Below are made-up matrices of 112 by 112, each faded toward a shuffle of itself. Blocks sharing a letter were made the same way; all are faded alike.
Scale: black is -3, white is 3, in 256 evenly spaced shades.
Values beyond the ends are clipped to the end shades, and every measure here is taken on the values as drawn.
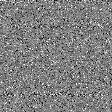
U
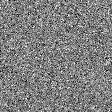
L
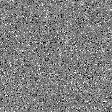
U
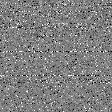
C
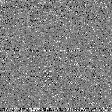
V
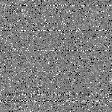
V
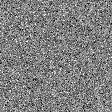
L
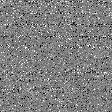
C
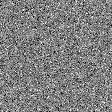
L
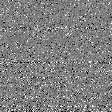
C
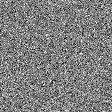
L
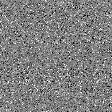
U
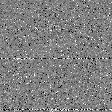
C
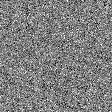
L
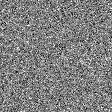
L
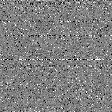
V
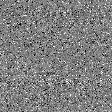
U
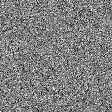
L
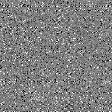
V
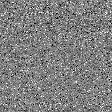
U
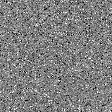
U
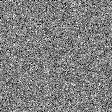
L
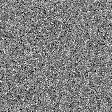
L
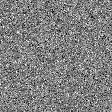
L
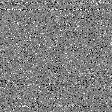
C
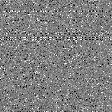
V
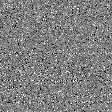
U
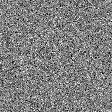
L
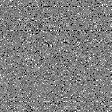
V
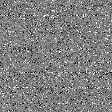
C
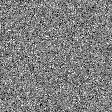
L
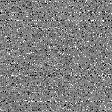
V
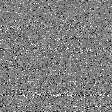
C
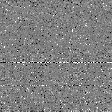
V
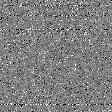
C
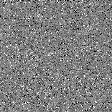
U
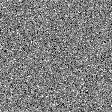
L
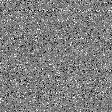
U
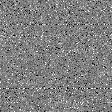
U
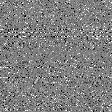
V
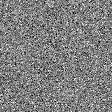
L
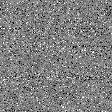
C
